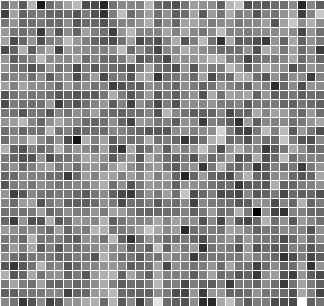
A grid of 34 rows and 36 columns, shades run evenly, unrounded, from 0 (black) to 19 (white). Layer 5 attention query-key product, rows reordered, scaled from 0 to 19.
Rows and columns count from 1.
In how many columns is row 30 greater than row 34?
17
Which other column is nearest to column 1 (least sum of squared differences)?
7
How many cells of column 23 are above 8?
20
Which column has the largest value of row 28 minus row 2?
12
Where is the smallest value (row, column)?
24, 29
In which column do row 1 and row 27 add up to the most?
4
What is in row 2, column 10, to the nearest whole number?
9
